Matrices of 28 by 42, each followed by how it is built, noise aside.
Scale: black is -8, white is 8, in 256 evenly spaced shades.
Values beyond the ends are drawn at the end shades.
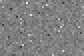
sparse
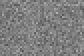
noise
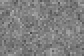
smooth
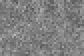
smooth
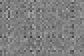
low rank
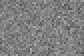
noise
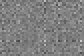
low rank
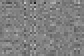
low rank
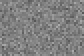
noise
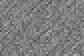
Hankel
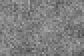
smooth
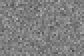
noise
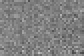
low rank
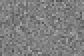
noise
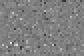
sparse
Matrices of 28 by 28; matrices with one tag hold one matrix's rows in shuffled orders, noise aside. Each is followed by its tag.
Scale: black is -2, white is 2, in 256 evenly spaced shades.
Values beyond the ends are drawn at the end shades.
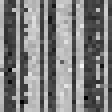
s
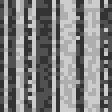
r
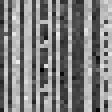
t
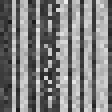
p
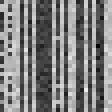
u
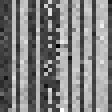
p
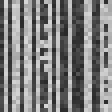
t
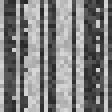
s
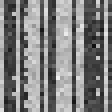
s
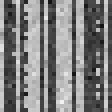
s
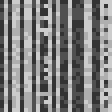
t
